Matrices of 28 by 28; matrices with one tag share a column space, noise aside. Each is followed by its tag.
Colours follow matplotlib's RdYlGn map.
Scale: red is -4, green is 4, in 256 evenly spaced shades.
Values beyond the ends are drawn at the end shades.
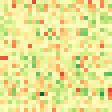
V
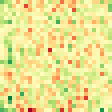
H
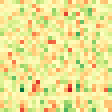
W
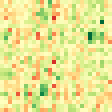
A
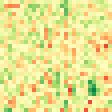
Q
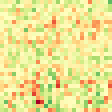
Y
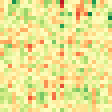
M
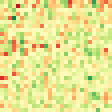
M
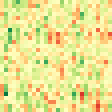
A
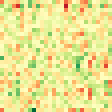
V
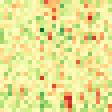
A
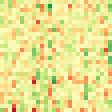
H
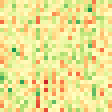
H
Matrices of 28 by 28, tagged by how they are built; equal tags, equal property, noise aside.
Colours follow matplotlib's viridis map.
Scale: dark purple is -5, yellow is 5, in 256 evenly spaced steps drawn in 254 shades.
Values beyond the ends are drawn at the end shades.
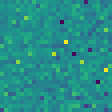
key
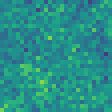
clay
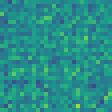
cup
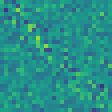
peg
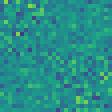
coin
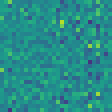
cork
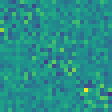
coin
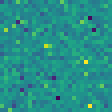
key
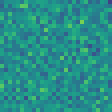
cup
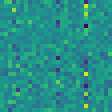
cork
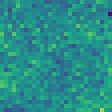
clay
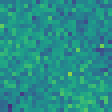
clay
